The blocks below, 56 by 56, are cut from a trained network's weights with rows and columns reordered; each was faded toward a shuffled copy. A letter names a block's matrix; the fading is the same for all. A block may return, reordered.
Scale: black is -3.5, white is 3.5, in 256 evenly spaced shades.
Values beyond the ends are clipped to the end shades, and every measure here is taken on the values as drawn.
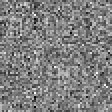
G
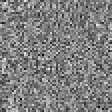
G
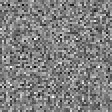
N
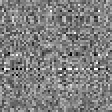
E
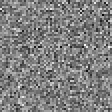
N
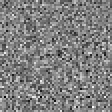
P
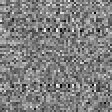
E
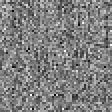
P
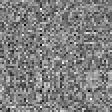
G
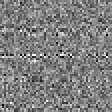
E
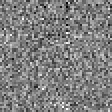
G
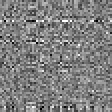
E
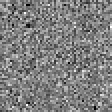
P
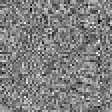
G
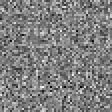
P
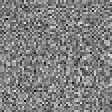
G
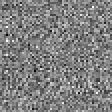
G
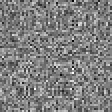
G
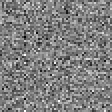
G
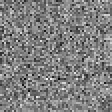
N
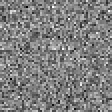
N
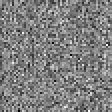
P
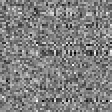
E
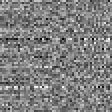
E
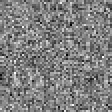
P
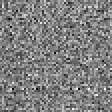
P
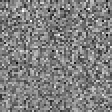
P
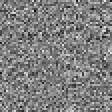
G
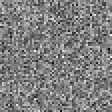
P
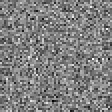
N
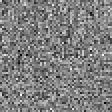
N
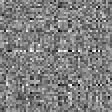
E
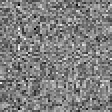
G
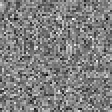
N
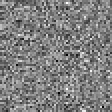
G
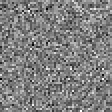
N
